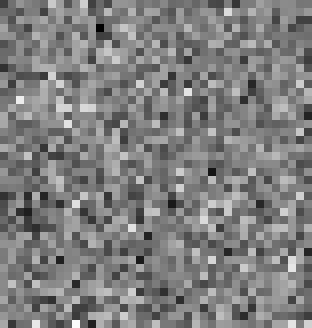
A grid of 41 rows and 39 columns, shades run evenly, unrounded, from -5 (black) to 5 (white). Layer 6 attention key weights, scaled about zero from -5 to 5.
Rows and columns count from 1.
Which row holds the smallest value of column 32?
11
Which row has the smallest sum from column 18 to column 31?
1
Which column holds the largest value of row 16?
9
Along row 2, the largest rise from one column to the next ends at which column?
29
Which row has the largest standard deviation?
41
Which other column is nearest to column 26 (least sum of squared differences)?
19
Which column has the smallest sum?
39
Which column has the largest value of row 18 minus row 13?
31
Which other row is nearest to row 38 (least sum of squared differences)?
35
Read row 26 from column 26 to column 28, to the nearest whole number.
1 3 2
